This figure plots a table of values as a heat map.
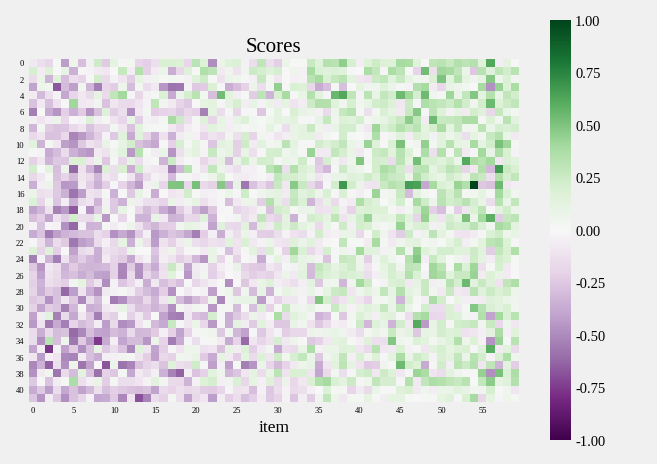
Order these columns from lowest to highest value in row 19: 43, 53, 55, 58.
43, 58, 55, 53
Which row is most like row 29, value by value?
21
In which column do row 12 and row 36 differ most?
5
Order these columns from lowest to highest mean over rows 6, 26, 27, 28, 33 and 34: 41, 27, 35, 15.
15, 27, 35, 41
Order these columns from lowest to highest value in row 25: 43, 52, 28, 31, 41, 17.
28, 41, 31, 43, 17, 52
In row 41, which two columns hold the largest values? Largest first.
54, 36
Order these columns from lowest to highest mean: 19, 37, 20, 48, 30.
19, 20, 30, 37, 48
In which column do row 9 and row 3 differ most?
56
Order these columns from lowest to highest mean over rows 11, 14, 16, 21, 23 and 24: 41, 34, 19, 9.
9, 19, 41, 34
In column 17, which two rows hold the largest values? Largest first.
15, 7
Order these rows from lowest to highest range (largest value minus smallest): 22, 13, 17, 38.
17, 22, 38, 13
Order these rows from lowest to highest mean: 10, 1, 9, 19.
9, 19, 10, 1
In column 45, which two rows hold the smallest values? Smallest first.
29, 21
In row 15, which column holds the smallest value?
26
